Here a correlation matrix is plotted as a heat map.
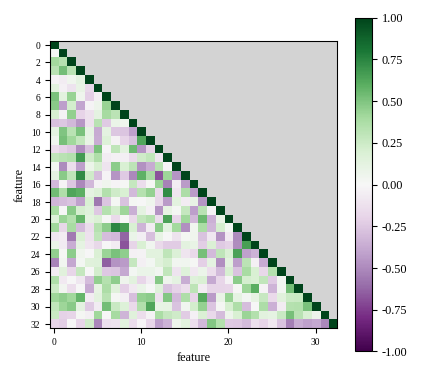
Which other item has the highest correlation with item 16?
12
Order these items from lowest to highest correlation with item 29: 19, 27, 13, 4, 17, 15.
4, 19, 27, 15, 13, 17
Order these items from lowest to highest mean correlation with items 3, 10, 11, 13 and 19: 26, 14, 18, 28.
14, 18, 28, 26
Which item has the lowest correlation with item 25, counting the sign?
6
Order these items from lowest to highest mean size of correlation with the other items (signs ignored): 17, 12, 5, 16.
16, 5, 12, 17
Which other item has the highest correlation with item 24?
21
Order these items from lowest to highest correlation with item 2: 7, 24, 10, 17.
7, 10, 24, 17
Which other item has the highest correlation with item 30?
11
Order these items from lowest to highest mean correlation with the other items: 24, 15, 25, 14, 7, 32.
32, 25, 14, 15, 7, 24
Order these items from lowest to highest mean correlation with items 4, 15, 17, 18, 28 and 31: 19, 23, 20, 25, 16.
16, 25, 19, 20, 23
